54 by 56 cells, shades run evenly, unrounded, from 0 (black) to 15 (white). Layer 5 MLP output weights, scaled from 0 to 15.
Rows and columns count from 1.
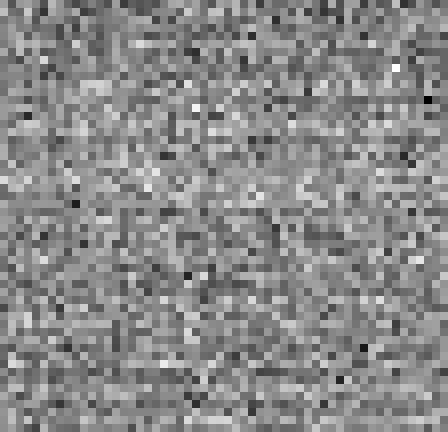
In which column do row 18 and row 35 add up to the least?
24
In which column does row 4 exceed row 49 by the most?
32
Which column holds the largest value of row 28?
14
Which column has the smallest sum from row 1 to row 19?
52
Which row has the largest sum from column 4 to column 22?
23
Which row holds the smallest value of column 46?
44
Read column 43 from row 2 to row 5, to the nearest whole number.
5 3 6 8
